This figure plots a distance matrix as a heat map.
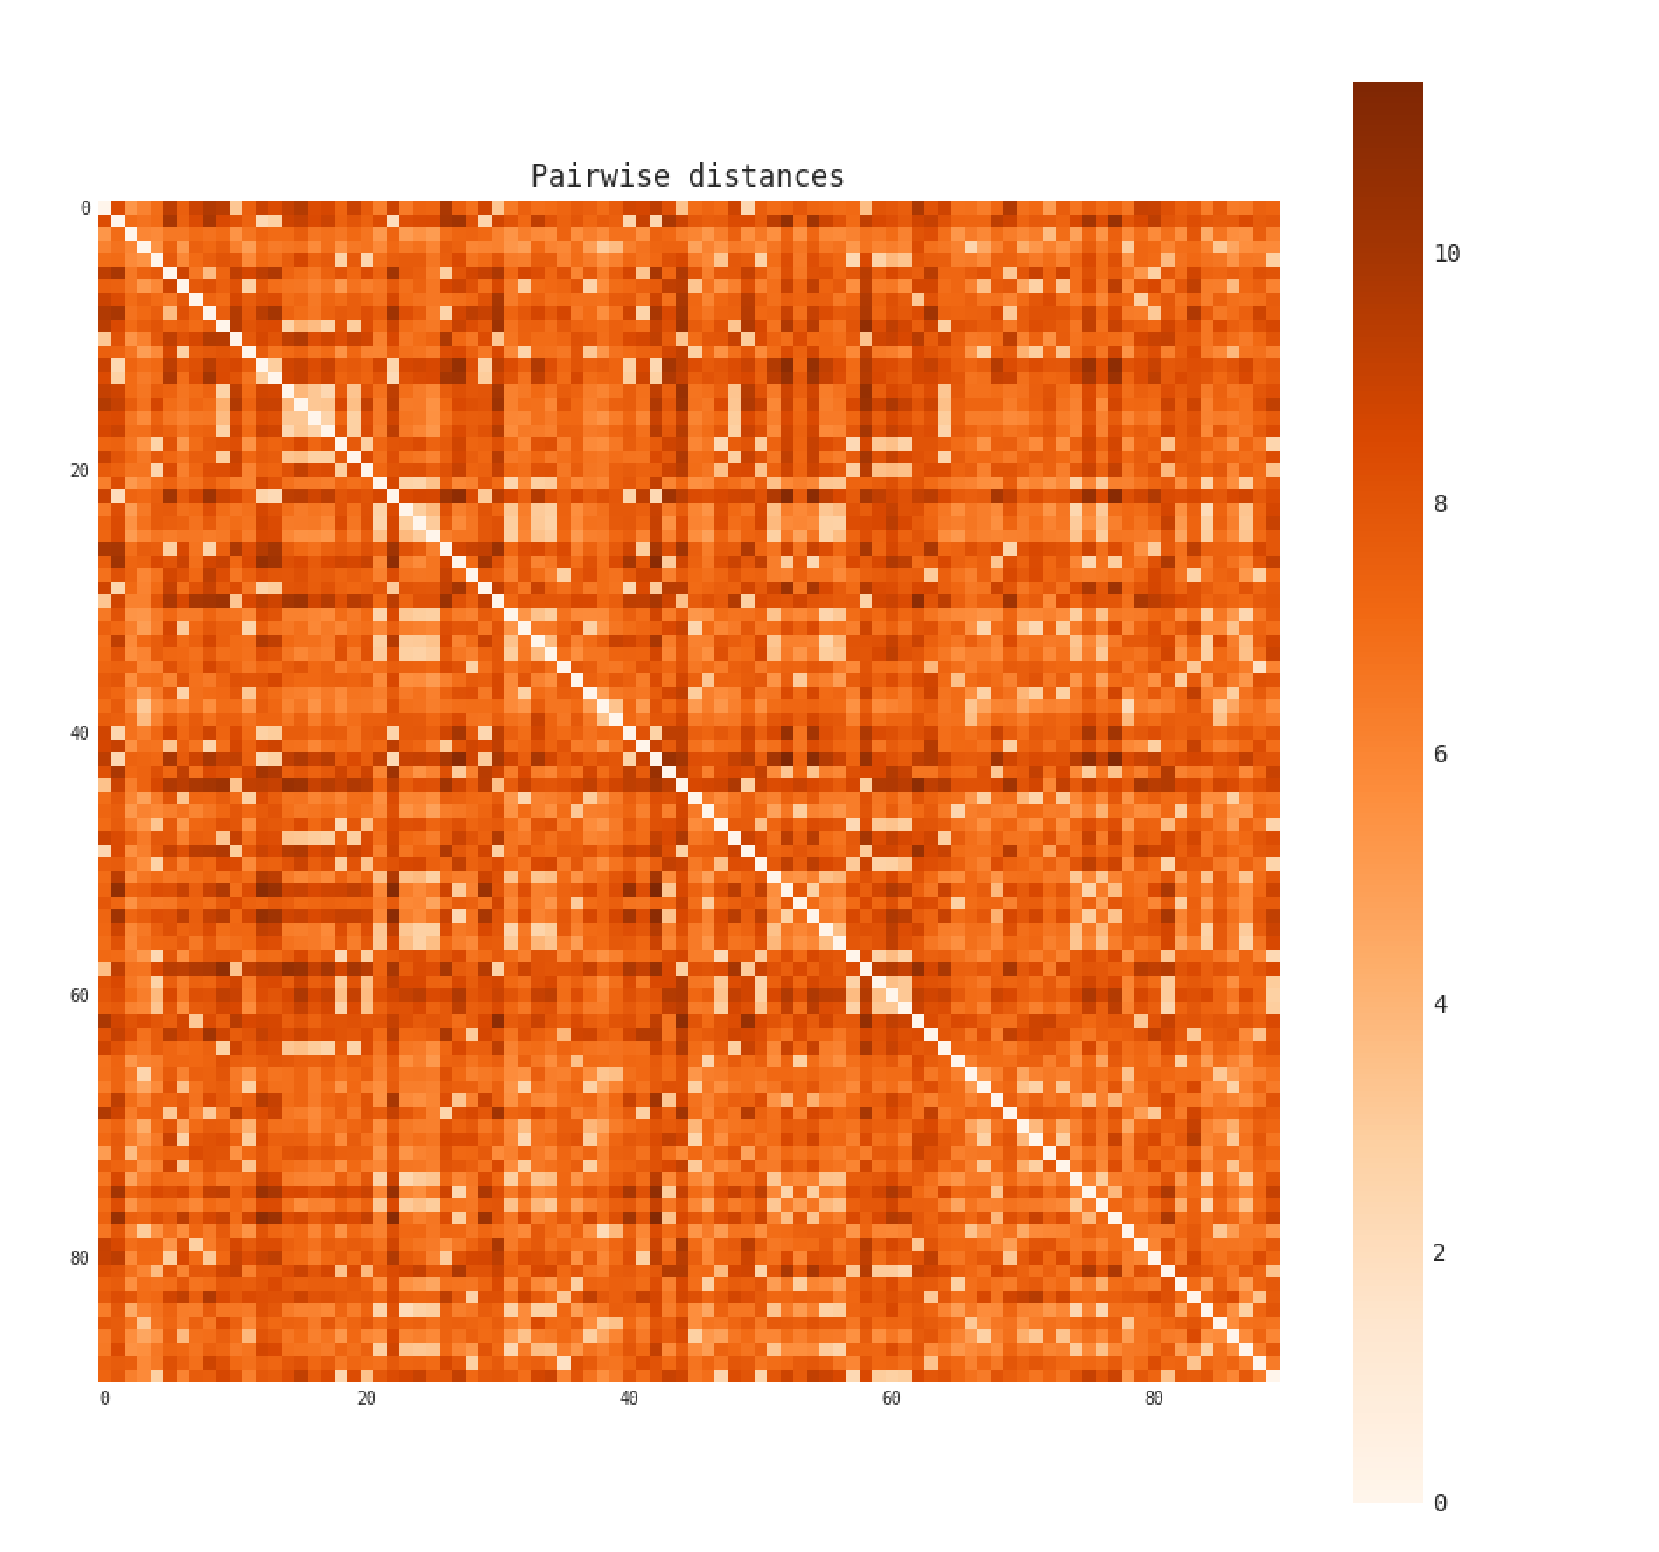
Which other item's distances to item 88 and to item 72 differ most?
35
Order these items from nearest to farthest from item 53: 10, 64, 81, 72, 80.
80, 72, 64, 81, 10
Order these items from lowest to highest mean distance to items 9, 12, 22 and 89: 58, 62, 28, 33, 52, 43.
28, 62, 33, 43, 58, 52
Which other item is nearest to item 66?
3
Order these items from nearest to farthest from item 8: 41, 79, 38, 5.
41, 5, 38, 79
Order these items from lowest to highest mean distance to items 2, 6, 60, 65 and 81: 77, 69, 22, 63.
69, 22, 63, 77
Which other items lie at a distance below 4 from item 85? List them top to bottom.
3, 38, 39, 66, 78
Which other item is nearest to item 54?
27
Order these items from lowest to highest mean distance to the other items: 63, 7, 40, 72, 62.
72, 7, 40, 63, 62
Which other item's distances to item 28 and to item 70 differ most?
83
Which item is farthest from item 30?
62
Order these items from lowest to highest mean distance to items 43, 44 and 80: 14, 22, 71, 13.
14, 71, 13, 22
